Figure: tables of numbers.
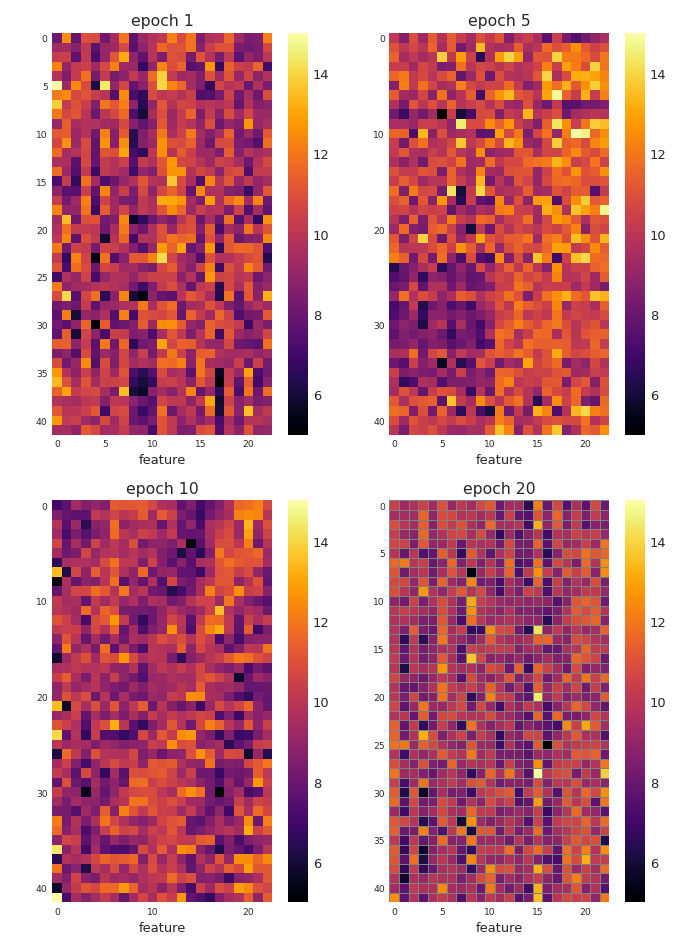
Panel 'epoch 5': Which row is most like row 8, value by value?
34
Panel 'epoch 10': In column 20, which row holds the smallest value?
26
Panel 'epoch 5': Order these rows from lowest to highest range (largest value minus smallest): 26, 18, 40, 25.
40, 26, 25, 18
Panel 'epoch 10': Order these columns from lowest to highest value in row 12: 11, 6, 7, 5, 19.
19, 11, 7, 5, 6
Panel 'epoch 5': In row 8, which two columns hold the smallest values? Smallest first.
5, 7
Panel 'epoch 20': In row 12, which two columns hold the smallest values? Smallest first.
16, 7
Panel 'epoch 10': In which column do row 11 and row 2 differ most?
3
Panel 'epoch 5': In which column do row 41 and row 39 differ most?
17
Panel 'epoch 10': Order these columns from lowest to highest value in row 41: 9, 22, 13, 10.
10, 9, 22, 13
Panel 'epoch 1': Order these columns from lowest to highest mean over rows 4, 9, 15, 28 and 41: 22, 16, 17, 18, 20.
17, 22, 18, 20, 16
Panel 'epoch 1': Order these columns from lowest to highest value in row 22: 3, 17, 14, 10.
17, 14, 10, 3
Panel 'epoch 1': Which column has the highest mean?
11
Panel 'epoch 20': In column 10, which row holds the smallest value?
5
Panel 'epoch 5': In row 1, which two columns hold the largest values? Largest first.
9, 19
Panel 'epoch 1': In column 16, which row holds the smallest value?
5
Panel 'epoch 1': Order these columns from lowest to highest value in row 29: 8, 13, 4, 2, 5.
2, 8, 13, 4, 5
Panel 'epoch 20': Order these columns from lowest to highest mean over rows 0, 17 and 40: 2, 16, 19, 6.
16, 6, 2, 19
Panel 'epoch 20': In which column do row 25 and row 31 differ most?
1
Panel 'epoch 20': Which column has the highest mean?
15
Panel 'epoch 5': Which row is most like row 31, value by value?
32
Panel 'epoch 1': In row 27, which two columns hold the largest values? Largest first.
1, 22
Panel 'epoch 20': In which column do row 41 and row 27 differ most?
3
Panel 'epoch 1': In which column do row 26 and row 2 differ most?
7
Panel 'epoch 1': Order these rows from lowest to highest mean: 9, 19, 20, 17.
19, 9, 20, 17
